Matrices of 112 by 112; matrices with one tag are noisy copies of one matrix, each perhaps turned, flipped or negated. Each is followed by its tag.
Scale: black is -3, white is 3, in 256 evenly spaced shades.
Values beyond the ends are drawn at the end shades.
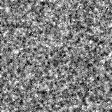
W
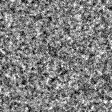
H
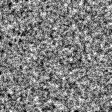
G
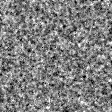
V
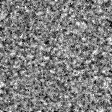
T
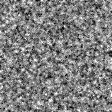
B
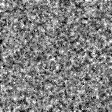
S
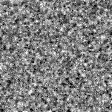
V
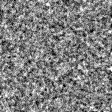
V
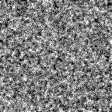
S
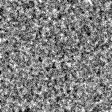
T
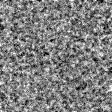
T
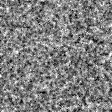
W
